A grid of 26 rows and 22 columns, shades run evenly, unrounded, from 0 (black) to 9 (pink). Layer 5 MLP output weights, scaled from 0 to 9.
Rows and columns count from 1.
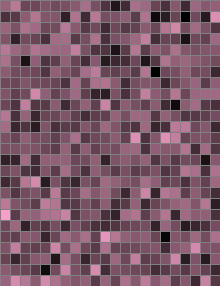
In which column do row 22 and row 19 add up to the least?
17
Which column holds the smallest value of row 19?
22
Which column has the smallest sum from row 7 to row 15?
2
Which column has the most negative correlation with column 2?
12
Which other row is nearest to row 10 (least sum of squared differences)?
8
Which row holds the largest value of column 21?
26
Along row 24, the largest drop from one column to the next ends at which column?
19
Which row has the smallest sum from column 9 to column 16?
6
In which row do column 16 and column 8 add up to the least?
7
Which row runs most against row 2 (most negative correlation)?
14
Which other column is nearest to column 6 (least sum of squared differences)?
9
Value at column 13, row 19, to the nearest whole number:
3
